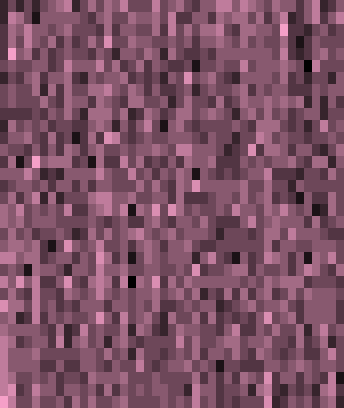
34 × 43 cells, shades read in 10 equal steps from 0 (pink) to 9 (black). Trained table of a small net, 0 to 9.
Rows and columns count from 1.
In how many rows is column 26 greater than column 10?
11
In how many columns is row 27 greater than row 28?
17
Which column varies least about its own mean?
33
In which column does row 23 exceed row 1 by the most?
9
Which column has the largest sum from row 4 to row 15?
39
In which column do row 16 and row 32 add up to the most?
43
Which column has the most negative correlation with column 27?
30
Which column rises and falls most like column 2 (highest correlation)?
41
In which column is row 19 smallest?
32
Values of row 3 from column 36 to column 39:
0 6 6 7
